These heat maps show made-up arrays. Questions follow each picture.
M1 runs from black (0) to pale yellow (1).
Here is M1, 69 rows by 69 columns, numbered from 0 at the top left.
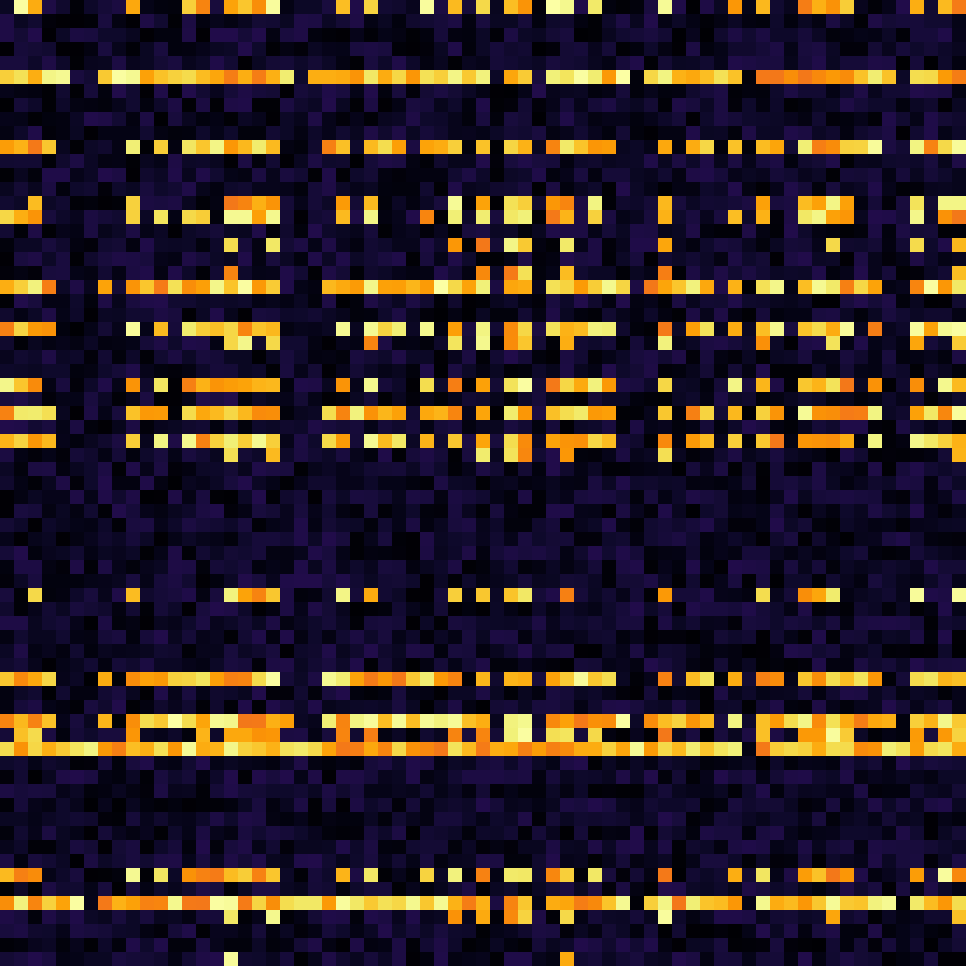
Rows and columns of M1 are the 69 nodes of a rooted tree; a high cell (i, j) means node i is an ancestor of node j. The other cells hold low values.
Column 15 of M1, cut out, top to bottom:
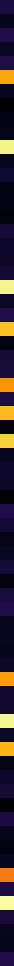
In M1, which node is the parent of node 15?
62
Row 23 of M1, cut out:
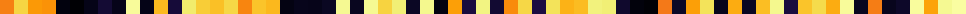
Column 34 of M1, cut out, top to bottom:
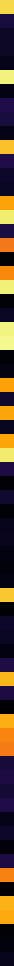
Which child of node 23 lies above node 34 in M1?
27
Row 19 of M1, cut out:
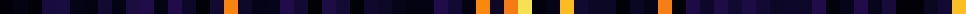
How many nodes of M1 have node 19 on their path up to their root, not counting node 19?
7
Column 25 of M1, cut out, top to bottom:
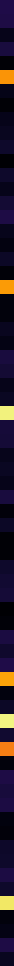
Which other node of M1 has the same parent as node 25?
10
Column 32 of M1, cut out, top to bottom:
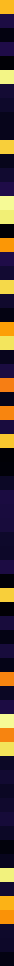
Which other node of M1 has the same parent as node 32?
59
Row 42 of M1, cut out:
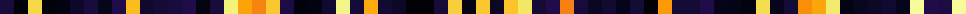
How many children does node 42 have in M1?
6
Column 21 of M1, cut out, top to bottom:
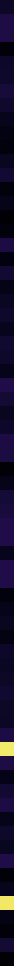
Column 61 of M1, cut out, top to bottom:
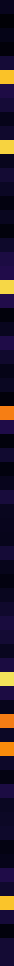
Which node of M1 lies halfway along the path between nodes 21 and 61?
20
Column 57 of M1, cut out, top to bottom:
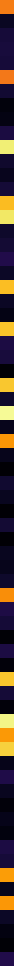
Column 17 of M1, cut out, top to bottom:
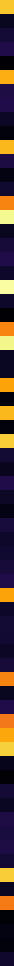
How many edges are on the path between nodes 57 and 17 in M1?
3
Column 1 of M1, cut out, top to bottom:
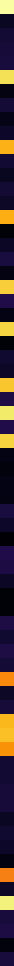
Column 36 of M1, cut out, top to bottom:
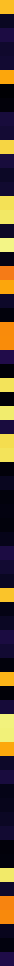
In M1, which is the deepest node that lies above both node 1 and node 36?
52
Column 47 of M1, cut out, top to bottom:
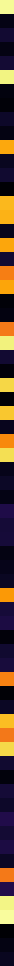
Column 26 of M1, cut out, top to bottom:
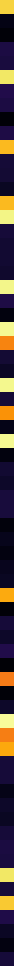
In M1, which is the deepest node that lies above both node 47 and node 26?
24
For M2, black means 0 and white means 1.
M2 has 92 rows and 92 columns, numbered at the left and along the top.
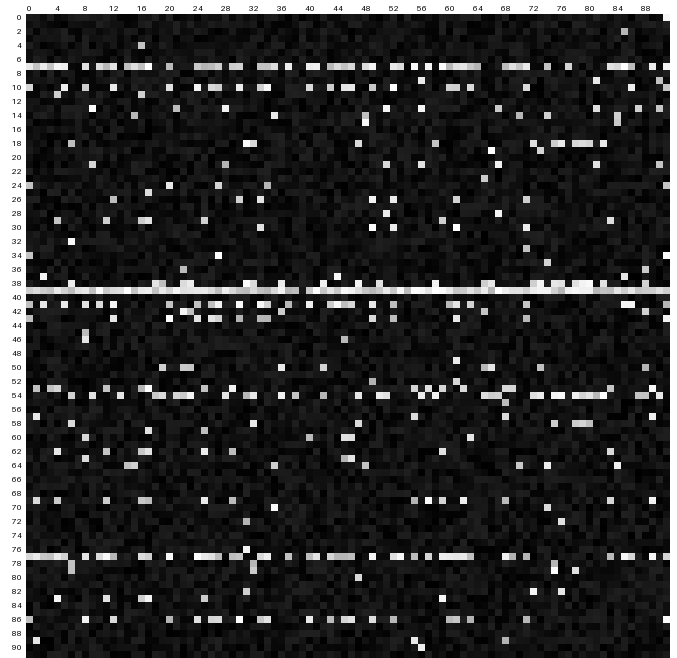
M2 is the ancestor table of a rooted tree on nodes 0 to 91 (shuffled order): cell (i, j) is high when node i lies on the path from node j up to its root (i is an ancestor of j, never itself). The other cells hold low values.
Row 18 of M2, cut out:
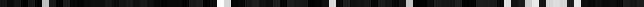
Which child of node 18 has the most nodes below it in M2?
58
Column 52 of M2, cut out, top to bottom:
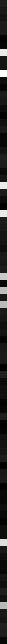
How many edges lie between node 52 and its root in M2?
9
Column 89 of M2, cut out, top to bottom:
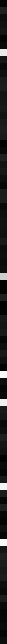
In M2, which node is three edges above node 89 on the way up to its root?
53
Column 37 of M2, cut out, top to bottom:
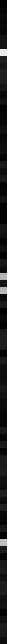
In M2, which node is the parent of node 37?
41
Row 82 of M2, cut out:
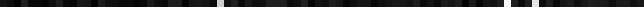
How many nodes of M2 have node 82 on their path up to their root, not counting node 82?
3
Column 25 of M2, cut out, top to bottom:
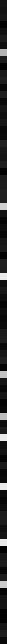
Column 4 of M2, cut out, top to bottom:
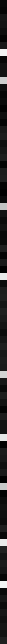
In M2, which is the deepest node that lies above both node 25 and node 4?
83
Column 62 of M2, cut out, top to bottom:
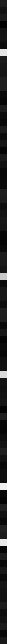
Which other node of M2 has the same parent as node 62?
57
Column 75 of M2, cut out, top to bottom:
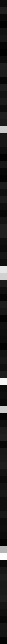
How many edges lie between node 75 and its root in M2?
7
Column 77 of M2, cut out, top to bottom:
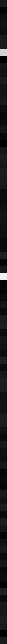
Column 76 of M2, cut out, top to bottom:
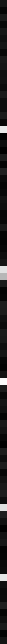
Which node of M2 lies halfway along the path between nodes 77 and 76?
38
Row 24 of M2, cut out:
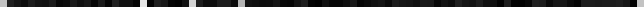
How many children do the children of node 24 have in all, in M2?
2
